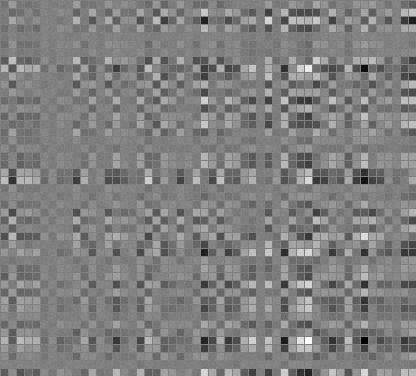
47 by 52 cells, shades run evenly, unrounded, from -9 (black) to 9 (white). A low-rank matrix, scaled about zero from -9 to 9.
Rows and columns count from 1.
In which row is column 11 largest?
23
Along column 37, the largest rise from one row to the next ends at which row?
3
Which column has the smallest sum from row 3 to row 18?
52
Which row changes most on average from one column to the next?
43
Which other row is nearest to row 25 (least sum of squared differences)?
40
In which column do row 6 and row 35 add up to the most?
46
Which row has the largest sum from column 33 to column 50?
8
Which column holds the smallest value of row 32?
26
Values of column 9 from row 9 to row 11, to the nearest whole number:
-1 0 0
